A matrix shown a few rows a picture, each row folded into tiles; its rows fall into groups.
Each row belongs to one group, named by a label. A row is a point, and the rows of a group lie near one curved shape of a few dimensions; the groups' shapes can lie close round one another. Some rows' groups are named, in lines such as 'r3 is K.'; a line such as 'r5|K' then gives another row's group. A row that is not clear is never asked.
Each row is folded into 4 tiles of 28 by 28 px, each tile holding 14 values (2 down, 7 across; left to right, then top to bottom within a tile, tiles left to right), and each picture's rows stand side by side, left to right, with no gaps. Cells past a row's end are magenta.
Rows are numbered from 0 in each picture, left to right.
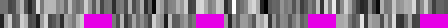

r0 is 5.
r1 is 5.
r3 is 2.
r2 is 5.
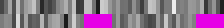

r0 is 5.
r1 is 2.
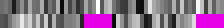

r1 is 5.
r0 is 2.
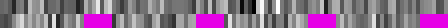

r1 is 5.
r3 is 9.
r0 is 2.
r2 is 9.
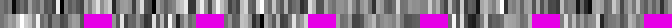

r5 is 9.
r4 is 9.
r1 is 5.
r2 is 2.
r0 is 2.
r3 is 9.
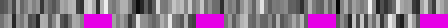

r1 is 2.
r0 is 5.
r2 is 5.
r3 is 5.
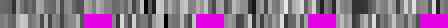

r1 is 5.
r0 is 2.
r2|2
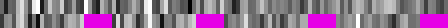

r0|2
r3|5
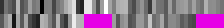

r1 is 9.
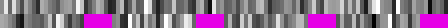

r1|5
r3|2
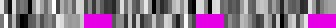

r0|9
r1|5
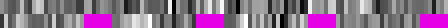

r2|2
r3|5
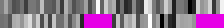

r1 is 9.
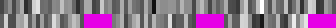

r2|2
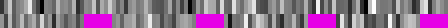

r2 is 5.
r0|5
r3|5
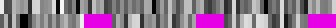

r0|9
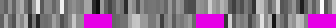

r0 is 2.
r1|2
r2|9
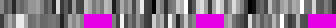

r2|2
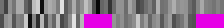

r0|2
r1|2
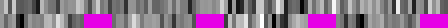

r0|9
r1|2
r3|9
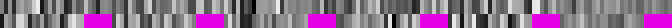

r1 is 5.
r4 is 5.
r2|9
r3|2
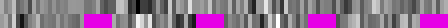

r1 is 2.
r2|2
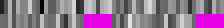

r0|5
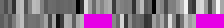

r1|5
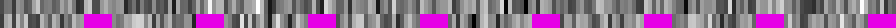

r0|5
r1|2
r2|5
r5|5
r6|2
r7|9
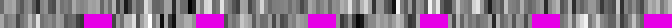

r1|9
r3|9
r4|5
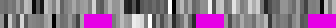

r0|5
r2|5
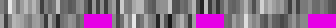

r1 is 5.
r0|5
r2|5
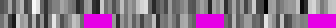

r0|5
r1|5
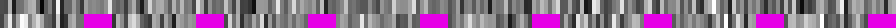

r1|5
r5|5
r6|2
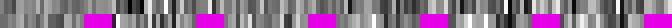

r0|5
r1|9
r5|2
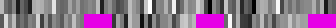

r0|9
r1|2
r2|9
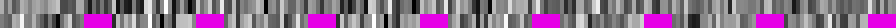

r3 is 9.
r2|2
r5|2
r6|9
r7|5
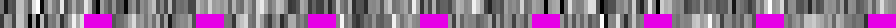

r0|2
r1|2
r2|5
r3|9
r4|5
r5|5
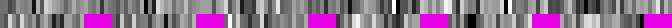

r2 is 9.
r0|5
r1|5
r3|2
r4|9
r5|2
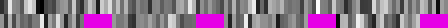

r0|5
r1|9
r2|5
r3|5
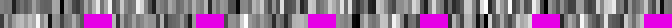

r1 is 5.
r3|9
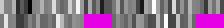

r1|2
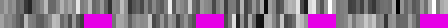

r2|5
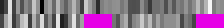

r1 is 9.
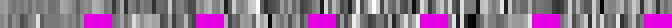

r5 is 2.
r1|2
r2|5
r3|2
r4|9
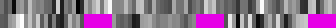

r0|2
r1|9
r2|5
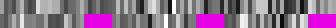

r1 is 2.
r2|2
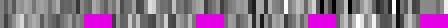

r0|5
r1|2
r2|2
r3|2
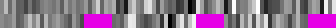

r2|5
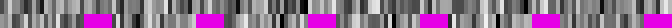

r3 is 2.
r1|9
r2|2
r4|9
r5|5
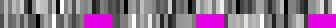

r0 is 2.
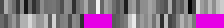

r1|2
